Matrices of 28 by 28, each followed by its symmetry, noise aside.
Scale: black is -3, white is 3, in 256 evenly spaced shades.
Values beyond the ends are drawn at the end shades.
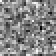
mirrored top to bottom.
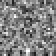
mirrored left to right.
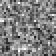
no symmetry.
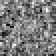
no symmetry.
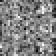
mirrored top to bottom.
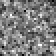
symmetric across the other diagonal.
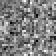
mirrored top to bottom.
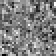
antisymmetric.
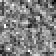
symmetric across the other diagonal.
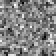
no symmetry.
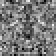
mirrored left to right.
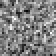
antisymmetric.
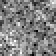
symmetric across the other diagonal.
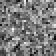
symmetric across the other diagonal.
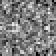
mirrored top to bottom.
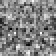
mirrored left to right.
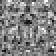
mirrored left to right.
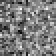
mirrored top to bottom.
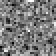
symmetric across the other diagonal.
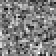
antisymmetric.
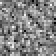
symmetric across the other diagonal.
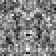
mirrored left to right.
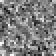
symmetric across the other diagonal.
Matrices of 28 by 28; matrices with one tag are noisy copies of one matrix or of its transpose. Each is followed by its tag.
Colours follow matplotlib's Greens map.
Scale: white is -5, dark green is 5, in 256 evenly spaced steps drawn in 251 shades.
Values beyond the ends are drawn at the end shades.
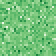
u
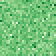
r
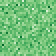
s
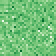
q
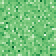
u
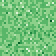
q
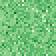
s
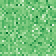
s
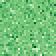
r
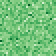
u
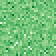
s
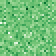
s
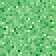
u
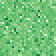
u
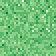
s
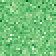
r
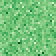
q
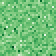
u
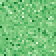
r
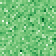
q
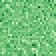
r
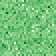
s
